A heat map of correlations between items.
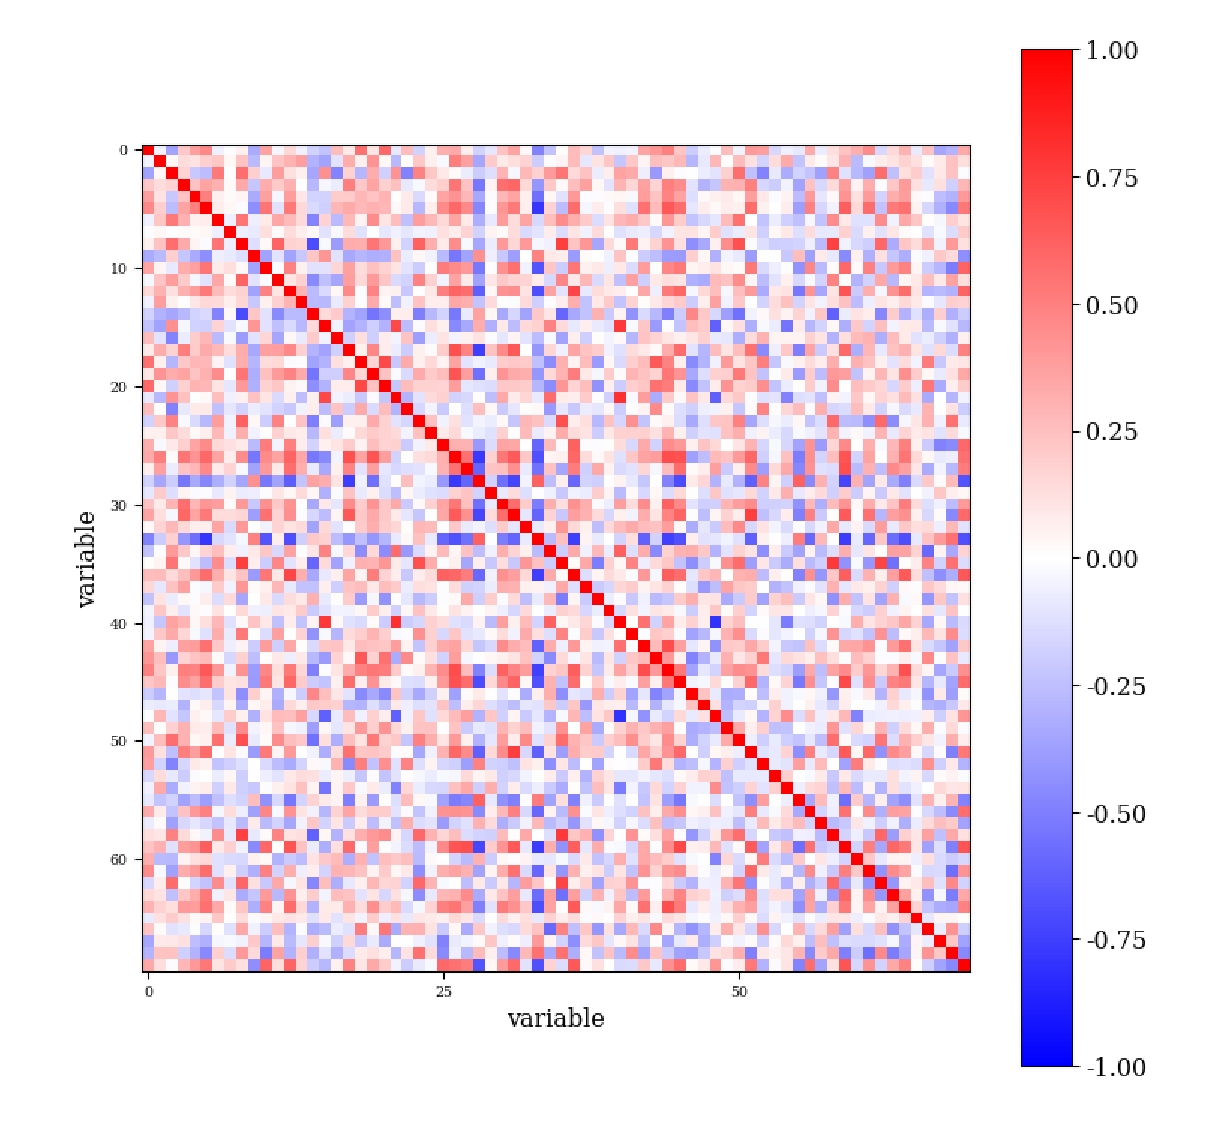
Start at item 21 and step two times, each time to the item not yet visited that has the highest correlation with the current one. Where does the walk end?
15
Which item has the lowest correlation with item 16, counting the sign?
2
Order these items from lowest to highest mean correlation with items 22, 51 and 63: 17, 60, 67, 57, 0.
67, 57, 60, 17, 0
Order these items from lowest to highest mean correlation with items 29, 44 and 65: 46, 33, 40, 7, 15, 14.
33, 14, 46, 15, 7, 40
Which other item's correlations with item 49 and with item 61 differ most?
35
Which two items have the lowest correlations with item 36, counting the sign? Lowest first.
33, 28
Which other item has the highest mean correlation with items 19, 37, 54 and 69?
26
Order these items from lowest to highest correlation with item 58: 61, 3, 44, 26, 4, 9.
61, 9, 4, 3, 26, 44
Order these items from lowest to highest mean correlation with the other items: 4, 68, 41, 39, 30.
68, 39, 41, 4, 30
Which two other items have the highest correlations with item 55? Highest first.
28, 33
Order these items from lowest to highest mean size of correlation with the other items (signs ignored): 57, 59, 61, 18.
57, 18, 61, 59
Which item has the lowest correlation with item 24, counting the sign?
14
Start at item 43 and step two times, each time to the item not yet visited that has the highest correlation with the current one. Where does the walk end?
20
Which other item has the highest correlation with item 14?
46
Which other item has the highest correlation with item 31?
51
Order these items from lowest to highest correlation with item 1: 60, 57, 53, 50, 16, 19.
60, 16, 57, 53, 50, 19
